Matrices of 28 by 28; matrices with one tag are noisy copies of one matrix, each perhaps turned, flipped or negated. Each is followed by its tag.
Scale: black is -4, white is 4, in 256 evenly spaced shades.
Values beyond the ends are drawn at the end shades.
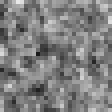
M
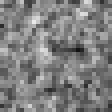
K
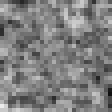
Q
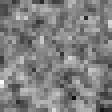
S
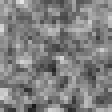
M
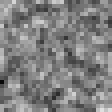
S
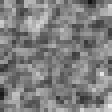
Q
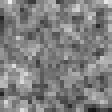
Q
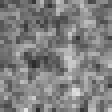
K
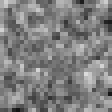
Q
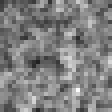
K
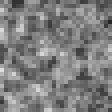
M
